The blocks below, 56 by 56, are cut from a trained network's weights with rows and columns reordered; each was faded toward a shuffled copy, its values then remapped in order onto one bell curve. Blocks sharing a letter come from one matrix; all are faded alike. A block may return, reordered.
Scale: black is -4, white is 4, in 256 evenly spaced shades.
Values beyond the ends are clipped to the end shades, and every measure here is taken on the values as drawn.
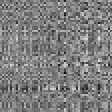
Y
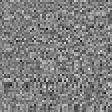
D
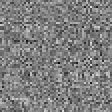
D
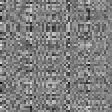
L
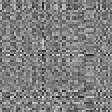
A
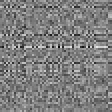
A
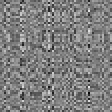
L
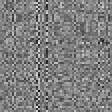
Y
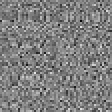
D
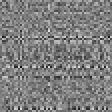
A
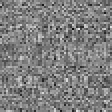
D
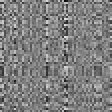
L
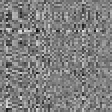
L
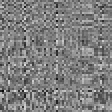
L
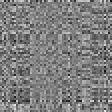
Y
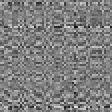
A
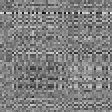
A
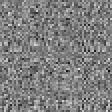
D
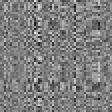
L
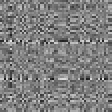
A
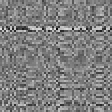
A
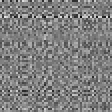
A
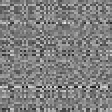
A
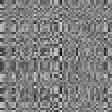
L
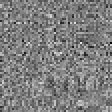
D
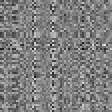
Y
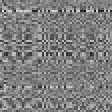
A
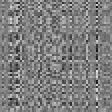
L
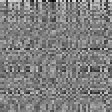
A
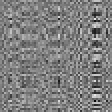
L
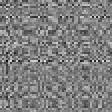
A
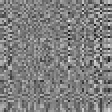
L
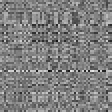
A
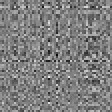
Y
